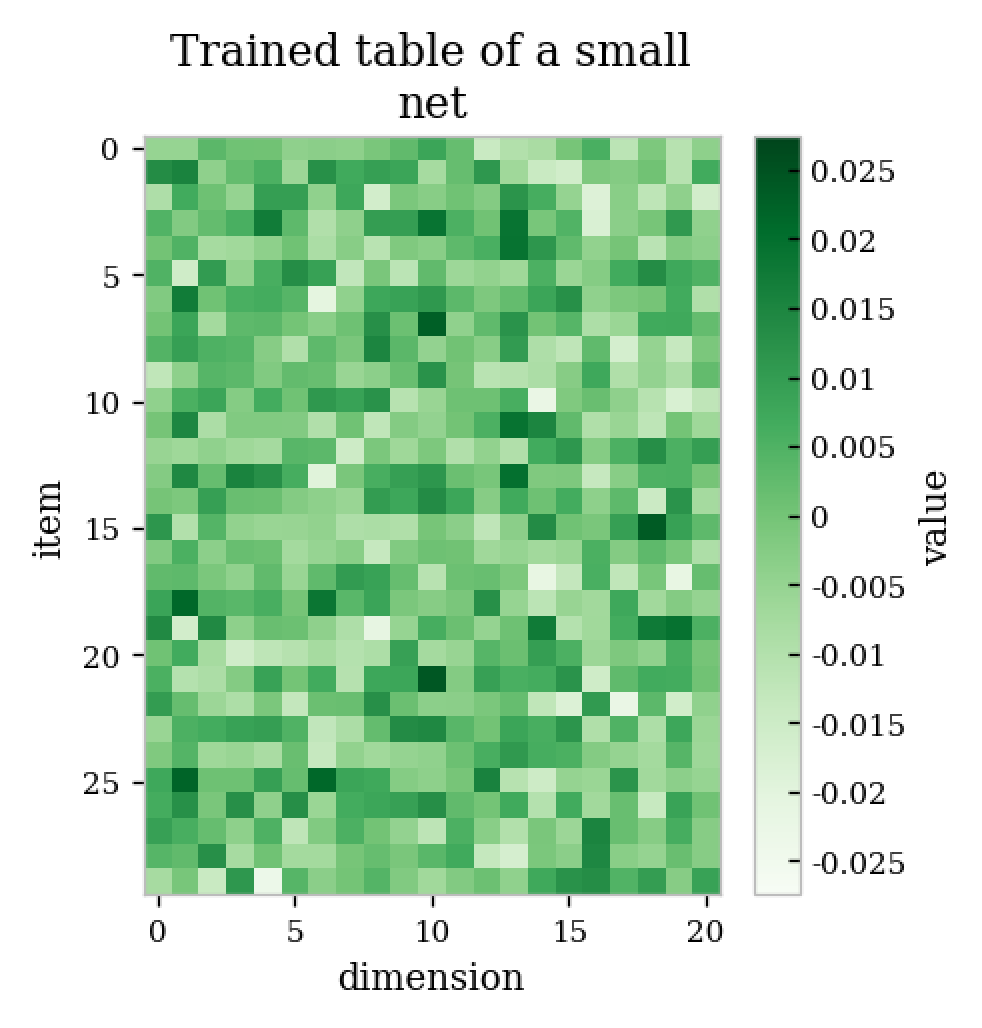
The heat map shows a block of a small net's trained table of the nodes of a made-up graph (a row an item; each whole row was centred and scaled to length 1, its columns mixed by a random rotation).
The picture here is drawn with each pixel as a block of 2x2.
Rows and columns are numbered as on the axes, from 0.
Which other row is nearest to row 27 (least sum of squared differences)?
28
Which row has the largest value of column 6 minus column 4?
29
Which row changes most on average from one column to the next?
19
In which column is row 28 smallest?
13
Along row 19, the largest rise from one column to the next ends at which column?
2
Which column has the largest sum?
1
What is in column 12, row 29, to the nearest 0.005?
0
